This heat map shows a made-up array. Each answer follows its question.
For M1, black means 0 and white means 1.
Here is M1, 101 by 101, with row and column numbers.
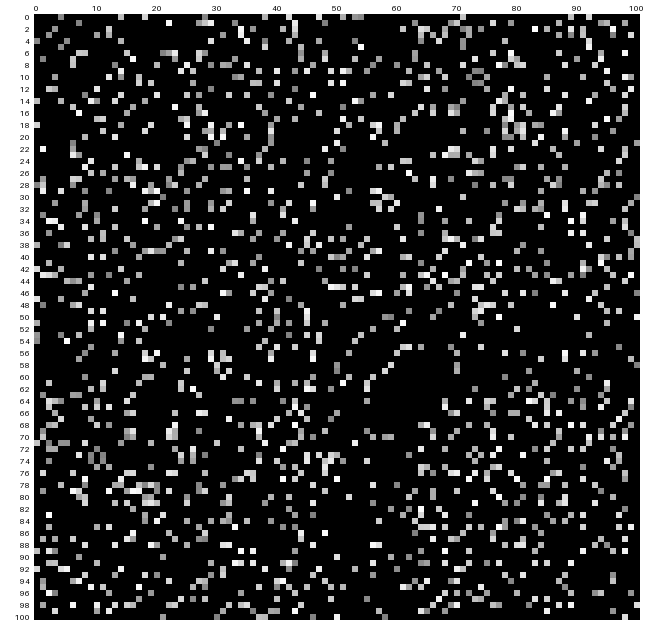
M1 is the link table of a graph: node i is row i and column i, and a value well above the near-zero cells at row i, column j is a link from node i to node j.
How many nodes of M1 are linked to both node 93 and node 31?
8
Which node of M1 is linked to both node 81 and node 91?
node 56
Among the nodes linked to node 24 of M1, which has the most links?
node 37
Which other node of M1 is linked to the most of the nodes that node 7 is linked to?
node 28
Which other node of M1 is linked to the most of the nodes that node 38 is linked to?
node 53
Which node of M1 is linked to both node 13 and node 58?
node 59
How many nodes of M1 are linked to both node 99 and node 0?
0
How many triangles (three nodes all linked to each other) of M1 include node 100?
6
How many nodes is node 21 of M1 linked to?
8
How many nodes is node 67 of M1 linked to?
8
